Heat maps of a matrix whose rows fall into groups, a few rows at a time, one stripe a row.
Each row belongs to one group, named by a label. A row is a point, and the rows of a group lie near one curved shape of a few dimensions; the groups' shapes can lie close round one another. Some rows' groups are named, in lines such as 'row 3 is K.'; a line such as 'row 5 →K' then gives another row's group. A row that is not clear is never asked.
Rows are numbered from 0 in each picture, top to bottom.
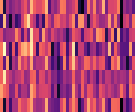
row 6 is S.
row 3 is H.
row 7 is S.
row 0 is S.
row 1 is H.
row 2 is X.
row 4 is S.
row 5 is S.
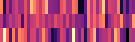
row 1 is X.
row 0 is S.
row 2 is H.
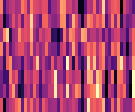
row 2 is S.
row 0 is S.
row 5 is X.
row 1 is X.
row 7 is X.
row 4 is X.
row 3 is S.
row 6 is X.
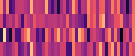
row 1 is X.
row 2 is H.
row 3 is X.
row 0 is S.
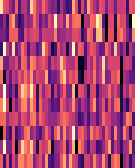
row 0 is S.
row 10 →H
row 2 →X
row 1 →X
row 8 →S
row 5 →S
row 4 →S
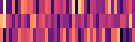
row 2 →S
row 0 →H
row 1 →S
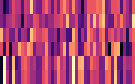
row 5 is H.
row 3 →S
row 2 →S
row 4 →H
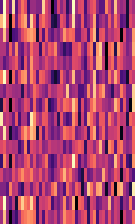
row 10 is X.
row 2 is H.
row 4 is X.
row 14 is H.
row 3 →X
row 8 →S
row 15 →H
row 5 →H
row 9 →H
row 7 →H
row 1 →H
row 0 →H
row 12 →S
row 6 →X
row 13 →X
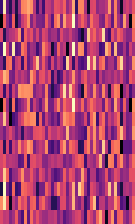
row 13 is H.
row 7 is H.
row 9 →X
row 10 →S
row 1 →H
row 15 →X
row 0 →H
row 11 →X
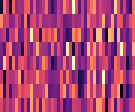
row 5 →X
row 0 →H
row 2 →X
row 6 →S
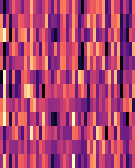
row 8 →H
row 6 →H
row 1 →S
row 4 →S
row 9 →X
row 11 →H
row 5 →H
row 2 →H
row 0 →X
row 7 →S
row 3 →X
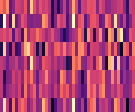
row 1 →H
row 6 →X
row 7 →H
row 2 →X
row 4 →X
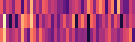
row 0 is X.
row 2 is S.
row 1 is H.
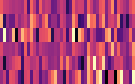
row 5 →X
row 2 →H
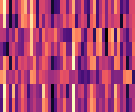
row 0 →H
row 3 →X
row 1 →H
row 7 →H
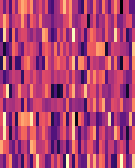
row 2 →H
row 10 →S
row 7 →X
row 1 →S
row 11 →X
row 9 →H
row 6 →S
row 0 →S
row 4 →H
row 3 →X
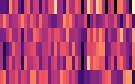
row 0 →X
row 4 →X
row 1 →S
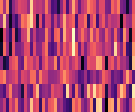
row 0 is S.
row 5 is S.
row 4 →X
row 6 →X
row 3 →H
